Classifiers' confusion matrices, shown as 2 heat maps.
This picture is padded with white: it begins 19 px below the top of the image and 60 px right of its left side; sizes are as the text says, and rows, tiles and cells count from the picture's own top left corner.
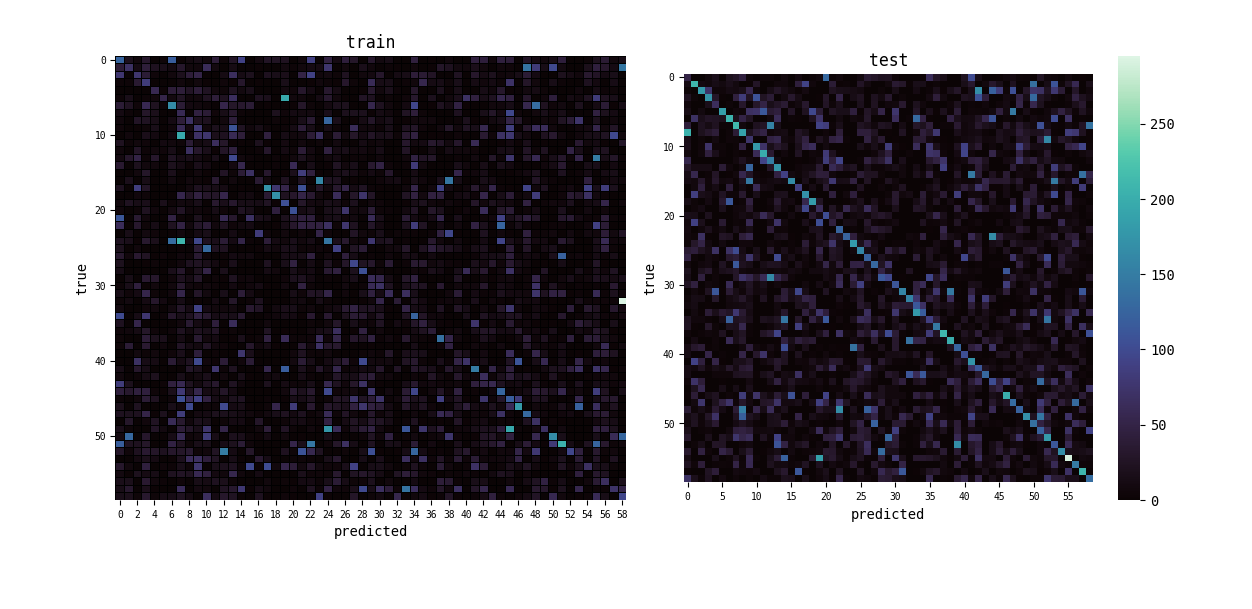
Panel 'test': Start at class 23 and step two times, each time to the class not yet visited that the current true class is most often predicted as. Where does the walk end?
51
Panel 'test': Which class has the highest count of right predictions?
55
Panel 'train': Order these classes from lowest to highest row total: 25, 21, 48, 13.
48, 25, 13, 21
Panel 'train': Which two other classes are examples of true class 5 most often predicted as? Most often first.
19, 55
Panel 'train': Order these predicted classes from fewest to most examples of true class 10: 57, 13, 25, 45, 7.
25, 13, 45, 57, 7
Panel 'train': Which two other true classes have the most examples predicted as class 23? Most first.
16, 58
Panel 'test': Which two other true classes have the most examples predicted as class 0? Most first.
8, 58
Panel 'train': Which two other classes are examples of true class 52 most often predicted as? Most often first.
12, 34
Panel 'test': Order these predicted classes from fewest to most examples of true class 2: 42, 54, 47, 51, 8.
8, 54, 51, 47, 42
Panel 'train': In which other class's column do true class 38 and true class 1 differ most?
58
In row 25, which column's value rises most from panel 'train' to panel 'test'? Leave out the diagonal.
7
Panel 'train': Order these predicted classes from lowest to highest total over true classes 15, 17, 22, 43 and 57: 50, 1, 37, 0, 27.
50, 1, 27, 37, 0
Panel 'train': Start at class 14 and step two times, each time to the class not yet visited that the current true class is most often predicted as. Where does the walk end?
0
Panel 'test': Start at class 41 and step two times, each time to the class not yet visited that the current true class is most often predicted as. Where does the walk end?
50
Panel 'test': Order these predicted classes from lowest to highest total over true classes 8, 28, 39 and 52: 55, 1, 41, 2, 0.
1, 2, 41, 55, 0
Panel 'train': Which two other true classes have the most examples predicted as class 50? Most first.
1, 51
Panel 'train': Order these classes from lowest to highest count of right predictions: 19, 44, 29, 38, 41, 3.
38, 29, 3, 19, 44, 41
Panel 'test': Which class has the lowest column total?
23
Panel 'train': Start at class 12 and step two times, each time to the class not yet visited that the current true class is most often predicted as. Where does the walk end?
24
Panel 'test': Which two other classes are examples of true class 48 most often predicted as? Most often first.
22, 8
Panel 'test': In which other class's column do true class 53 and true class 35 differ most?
39
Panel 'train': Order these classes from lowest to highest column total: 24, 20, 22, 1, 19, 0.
1, 20, 19, 22, 0, 24
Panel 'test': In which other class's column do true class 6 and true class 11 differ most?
33
